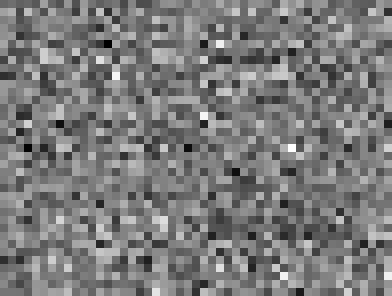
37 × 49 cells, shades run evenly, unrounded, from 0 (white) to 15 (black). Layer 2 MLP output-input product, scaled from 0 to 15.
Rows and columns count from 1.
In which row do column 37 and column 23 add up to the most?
7
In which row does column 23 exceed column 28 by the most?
6
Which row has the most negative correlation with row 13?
10
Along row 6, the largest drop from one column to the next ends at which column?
15
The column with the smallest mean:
49
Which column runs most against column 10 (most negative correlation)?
48
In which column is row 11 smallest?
26
